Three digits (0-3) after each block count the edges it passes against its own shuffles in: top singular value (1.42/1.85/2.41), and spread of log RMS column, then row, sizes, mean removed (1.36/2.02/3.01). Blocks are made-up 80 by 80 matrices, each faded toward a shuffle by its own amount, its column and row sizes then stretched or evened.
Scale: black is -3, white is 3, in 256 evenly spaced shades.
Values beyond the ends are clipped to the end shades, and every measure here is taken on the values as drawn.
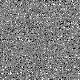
0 0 2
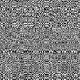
3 0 3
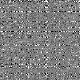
2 2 3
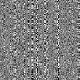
3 3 0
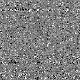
1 1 2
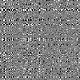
3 2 3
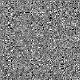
1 2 2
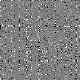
2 3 2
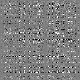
2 3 3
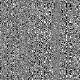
2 3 0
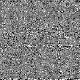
1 1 2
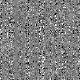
0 3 1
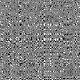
3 2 2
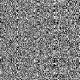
2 2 0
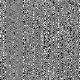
1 3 0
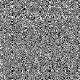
2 2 1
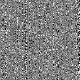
0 3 0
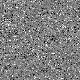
1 0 1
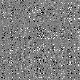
0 2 2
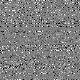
1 0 3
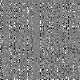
0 3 2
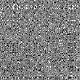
2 1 2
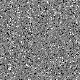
0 1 1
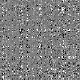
1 3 2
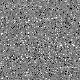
0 1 1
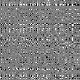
3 2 3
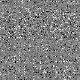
0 1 2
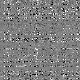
0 2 3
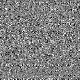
1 0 2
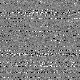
0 0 3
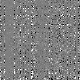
0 3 2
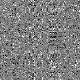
2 2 1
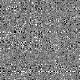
2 2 2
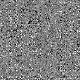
1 2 1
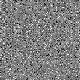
2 0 0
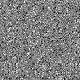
2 0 0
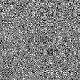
2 0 1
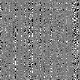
1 3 2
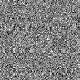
2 0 1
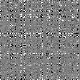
1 3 3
